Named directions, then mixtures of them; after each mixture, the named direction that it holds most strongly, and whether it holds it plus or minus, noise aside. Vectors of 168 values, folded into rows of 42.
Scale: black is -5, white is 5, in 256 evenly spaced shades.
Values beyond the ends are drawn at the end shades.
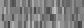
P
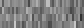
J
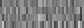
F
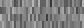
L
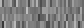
F, minus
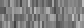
P, minus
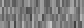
J, minus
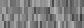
P, plus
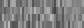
P, minus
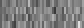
P, minus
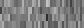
L, plus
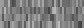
P, plus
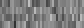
J, minus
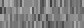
L, plus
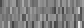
F, plus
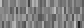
F, minus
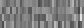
F, minus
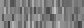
P, plus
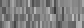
P, minus
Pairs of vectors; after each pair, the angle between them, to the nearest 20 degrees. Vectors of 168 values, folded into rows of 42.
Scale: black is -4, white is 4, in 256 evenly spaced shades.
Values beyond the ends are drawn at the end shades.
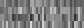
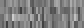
160 degrees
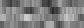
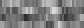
160 degrees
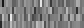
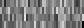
100 degrees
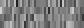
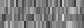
40 degrees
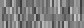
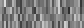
20 degrees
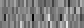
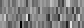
120 degrees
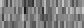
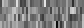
80 degrees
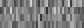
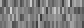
20 degrees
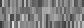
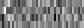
100 degrees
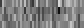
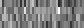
160 degrees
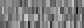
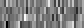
60 degrees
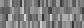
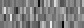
80 degrees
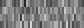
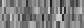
100 degrees
